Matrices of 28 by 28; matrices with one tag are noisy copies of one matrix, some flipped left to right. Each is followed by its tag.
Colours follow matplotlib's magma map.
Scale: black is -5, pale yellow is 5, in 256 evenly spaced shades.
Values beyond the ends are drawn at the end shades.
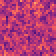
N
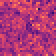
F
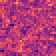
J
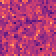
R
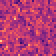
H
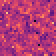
F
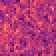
H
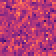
N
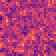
J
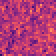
H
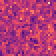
H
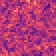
N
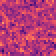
J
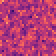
J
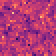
F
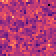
R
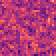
J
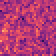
H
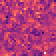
N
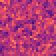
R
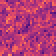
F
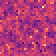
R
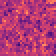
R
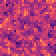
R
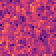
H
